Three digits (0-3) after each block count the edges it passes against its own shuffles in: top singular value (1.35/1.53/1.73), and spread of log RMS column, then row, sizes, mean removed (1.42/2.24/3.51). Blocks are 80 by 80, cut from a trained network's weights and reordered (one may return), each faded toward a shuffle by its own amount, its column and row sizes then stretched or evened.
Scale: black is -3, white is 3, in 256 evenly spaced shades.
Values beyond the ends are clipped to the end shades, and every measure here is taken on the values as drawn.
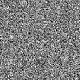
2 0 0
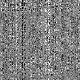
3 2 1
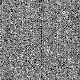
0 1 0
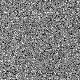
1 0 0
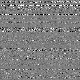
3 0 3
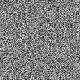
3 1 0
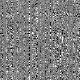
1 3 1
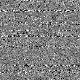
2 0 2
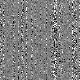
0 3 0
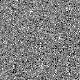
1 1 0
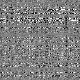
1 0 3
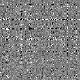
3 2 2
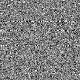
3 0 1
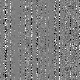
2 3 0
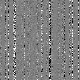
2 3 0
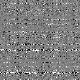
1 1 3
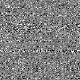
1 1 2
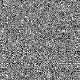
3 1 1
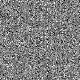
0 1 0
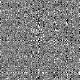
3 2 1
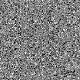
1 1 0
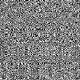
3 0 2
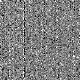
2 2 0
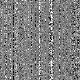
3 3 0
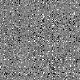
1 2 1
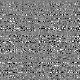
0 1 3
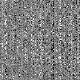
2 2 1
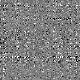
1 2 2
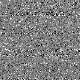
0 0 2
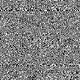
2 0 2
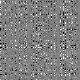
1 3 2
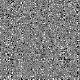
0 2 1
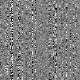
3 3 0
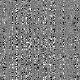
2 3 2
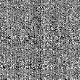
2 0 2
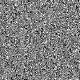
0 1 0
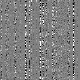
2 3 0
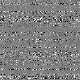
0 1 3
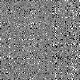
0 2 2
